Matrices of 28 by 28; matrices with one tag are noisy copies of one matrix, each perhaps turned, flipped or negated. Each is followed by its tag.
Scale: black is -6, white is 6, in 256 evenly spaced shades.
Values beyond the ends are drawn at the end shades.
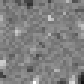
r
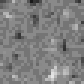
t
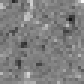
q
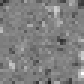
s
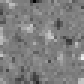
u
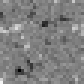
q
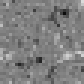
q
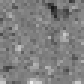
t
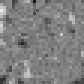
s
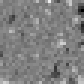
s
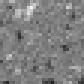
t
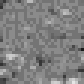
s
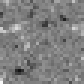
q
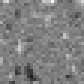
t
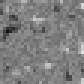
t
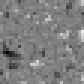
t
